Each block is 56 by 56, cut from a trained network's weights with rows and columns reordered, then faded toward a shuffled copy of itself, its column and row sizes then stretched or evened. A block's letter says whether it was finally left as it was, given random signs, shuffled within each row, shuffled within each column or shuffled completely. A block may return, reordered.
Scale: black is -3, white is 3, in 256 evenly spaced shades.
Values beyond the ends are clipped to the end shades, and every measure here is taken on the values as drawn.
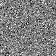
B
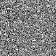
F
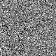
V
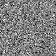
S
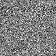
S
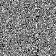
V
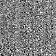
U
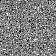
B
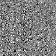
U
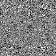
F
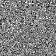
S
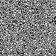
S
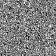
V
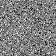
B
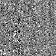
U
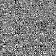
U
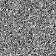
F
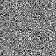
U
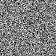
S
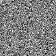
V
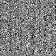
U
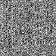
U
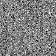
V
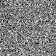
S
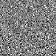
U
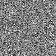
V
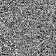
F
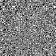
U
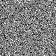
B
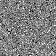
B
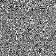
F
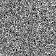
V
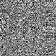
U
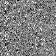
V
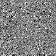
F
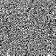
U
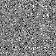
F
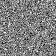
B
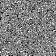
S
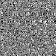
U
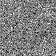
B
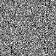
F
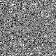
S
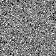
V
